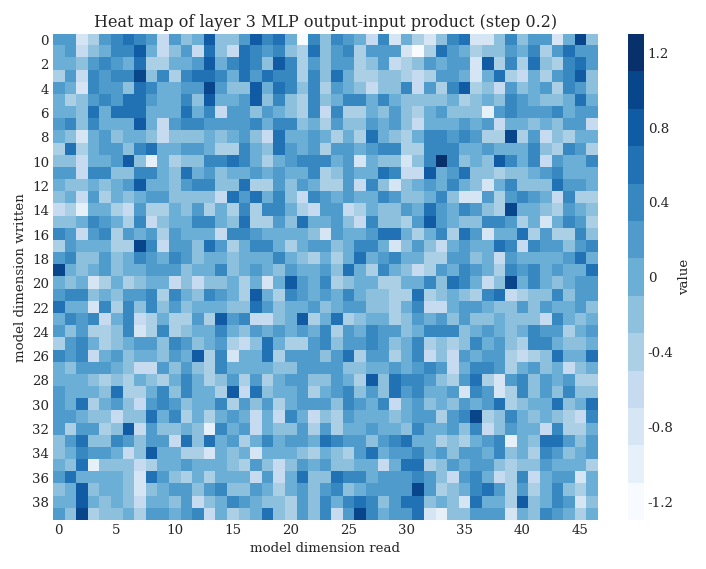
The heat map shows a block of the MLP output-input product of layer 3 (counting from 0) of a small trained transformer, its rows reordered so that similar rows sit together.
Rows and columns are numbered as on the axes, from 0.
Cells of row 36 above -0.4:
37
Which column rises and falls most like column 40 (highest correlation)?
29
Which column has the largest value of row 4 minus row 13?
35
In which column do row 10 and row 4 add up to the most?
13
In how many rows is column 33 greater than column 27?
14
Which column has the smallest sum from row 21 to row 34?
7
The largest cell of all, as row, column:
10, 33
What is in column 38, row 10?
0.8
